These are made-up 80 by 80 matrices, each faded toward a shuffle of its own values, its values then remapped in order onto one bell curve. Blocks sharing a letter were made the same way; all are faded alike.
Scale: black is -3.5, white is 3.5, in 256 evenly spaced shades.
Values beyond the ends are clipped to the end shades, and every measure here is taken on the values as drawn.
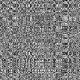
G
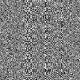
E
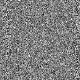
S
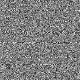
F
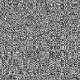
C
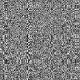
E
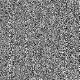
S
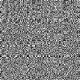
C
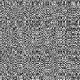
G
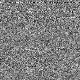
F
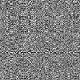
C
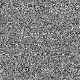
F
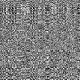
C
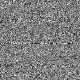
F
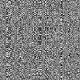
E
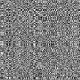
G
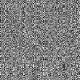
E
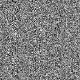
S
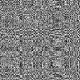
G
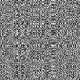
G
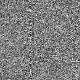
S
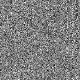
S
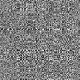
C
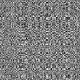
G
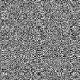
C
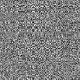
C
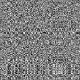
C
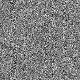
S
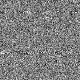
F
